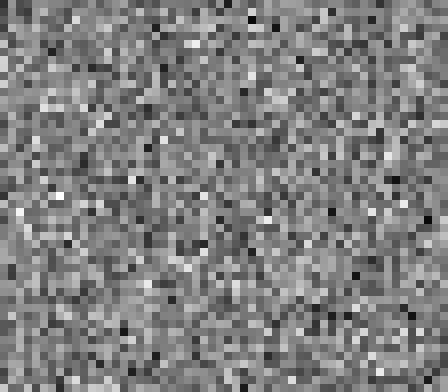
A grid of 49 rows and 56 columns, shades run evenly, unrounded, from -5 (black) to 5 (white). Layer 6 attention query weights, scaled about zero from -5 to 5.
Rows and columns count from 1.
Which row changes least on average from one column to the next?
1
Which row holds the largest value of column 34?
28
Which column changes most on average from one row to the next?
32
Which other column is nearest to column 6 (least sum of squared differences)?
11
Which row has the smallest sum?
15
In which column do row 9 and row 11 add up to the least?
21
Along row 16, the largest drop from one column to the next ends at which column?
14
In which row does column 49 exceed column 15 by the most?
27
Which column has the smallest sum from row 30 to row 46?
52
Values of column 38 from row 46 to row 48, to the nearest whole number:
-1 -2 -1
